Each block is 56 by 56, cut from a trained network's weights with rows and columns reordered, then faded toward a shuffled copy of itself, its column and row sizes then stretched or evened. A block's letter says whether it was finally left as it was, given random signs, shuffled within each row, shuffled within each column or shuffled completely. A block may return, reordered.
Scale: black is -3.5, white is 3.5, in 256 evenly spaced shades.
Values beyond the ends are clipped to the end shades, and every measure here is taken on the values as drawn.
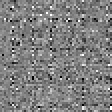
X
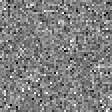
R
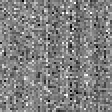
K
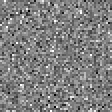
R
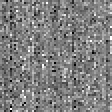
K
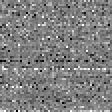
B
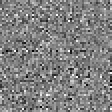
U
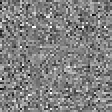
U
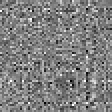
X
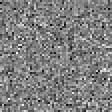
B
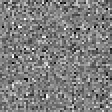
U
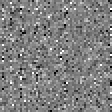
K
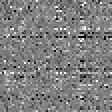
X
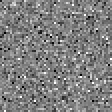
R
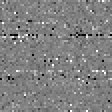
B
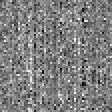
K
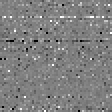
B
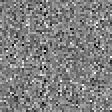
K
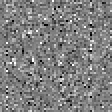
K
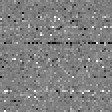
B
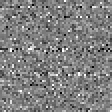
B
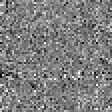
U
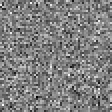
K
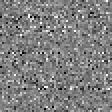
B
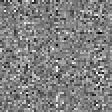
U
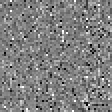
K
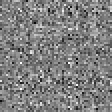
U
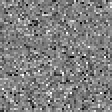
B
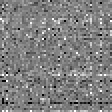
X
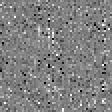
K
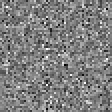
K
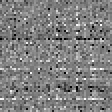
X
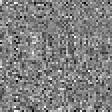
X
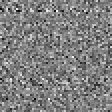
B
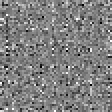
U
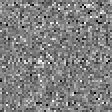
B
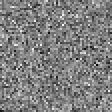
R
